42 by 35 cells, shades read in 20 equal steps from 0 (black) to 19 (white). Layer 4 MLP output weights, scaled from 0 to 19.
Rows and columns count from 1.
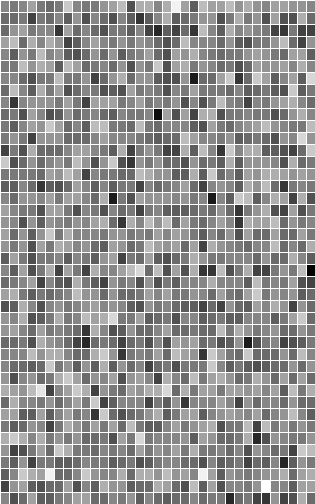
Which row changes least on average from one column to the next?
12
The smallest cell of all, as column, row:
35, 23
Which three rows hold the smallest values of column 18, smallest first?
10, 3, 32
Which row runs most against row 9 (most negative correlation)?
13
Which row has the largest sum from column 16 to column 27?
1
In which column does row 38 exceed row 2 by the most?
16
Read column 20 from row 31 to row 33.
6 10 8
